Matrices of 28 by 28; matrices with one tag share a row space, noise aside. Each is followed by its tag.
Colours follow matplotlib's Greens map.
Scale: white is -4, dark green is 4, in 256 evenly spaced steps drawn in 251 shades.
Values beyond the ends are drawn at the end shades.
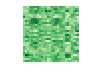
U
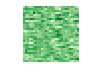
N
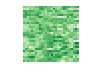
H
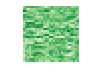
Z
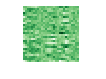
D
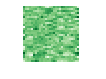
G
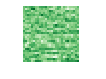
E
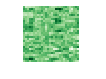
N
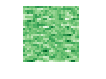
Z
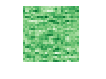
E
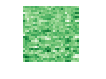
U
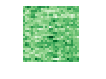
E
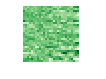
H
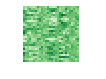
D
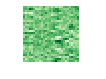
N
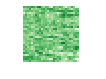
H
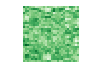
U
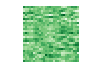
H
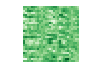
D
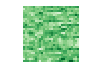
H
